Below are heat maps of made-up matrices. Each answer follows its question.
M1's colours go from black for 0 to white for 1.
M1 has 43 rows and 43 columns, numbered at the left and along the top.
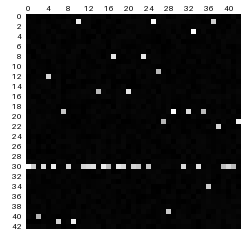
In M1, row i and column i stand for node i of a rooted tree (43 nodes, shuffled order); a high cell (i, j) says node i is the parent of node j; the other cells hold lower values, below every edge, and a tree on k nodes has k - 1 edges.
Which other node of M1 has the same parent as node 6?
9
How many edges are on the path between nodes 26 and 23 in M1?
4
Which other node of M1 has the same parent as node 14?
20
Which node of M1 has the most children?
30
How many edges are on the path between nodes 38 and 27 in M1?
4
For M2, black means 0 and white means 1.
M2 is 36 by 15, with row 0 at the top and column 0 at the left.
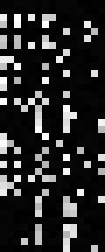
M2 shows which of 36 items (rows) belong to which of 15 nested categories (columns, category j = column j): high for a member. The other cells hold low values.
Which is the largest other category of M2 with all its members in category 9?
5
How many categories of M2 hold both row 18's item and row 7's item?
1
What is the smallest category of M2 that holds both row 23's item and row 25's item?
2
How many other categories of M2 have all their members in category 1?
1
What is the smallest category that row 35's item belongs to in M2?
13
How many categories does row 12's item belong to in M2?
1
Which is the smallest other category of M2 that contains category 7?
4
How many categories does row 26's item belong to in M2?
2
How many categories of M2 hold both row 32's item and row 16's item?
3
